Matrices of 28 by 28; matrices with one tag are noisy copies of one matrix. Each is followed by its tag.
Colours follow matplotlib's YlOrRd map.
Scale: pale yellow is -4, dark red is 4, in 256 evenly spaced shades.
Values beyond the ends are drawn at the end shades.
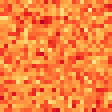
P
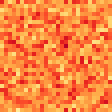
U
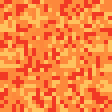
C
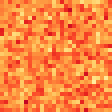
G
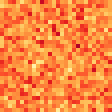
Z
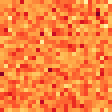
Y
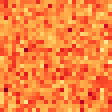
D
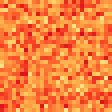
C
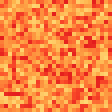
D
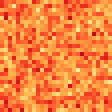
C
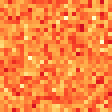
Z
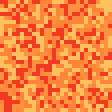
C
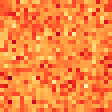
P
